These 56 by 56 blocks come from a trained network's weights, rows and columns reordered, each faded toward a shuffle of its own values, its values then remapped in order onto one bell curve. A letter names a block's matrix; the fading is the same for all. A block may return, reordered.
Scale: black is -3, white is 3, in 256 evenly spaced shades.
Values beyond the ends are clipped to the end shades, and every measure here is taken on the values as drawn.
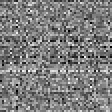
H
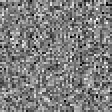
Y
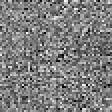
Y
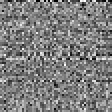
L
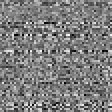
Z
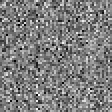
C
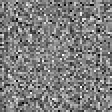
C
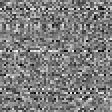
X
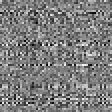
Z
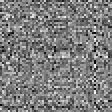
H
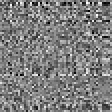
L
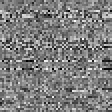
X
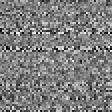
X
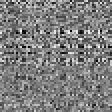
Z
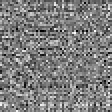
H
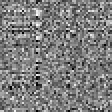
H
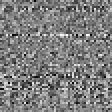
X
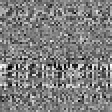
Z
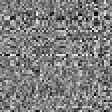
L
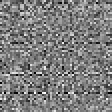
L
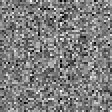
C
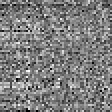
H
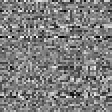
X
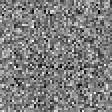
C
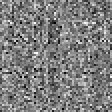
Y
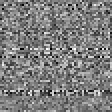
X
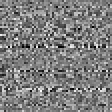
X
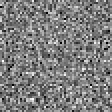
Y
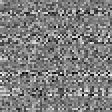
X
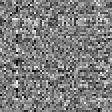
H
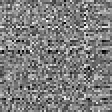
H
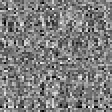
L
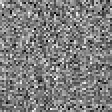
Y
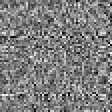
L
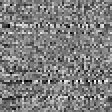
X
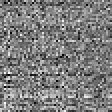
H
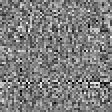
L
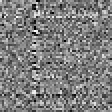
H
